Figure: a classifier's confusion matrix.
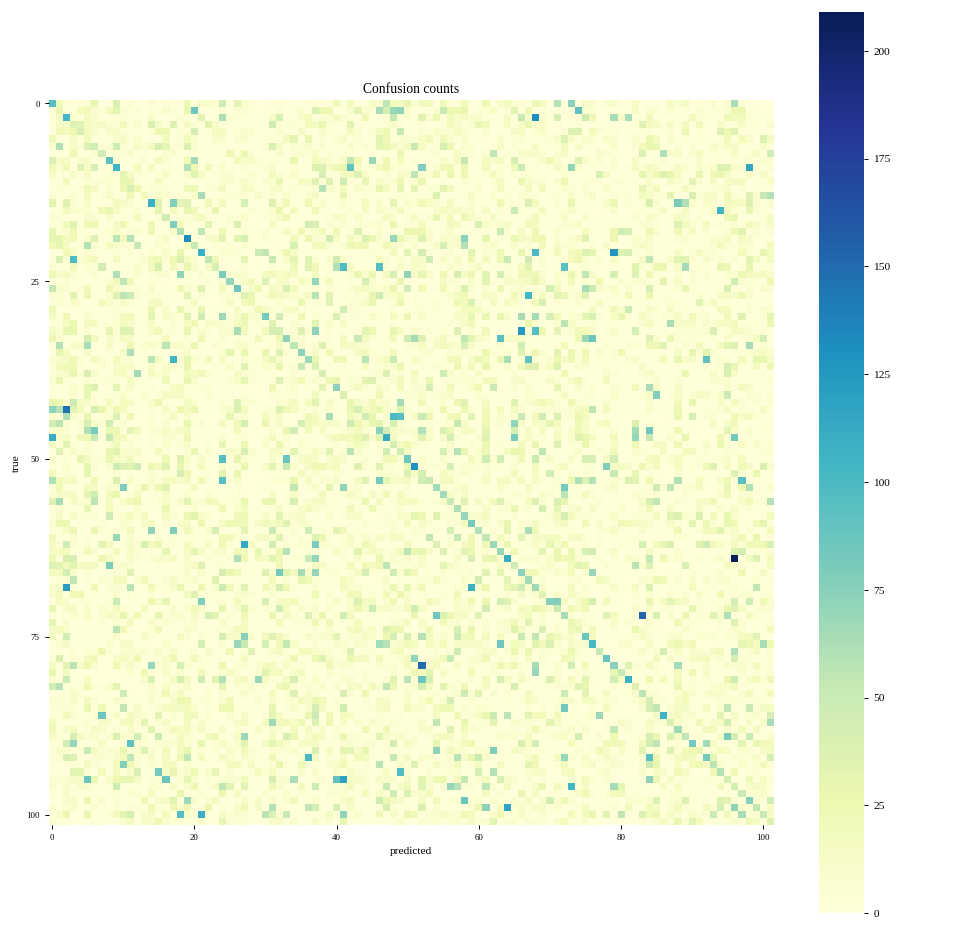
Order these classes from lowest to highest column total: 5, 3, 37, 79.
79, 3, 5, 37
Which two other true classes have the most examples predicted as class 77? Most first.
86, 10
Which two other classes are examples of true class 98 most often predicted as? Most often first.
58, 19
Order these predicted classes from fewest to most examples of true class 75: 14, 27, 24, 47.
14, 47, 24, 27
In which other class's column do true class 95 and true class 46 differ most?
41
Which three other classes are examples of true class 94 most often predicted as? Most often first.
49, 15, 62
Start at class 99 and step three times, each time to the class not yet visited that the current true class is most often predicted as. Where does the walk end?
73
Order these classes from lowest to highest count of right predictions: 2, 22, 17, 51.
22, 17, 2, 51
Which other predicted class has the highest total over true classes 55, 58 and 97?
72
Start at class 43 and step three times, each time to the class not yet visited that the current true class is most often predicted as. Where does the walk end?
59
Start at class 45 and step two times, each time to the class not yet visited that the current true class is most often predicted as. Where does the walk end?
8
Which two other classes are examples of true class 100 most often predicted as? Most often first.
21, 18
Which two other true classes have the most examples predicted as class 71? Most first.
70, 0
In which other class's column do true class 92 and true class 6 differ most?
36
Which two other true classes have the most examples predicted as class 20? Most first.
1, 8
